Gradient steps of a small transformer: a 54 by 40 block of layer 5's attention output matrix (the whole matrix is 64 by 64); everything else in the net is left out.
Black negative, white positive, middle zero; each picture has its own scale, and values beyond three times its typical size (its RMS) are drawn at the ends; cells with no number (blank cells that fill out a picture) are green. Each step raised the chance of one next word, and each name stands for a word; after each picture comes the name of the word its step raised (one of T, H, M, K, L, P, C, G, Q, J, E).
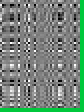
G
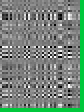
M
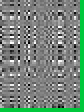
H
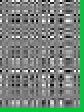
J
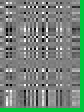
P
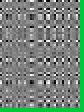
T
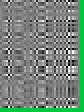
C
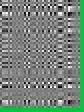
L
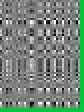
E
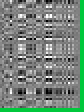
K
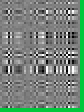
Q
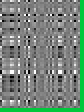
J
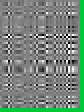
H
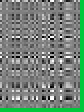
K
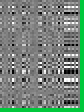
L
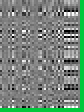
H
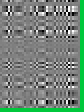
L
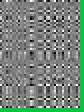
C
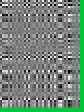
J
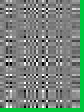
T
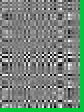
T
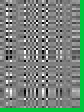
C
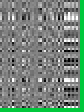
G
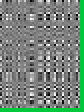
H
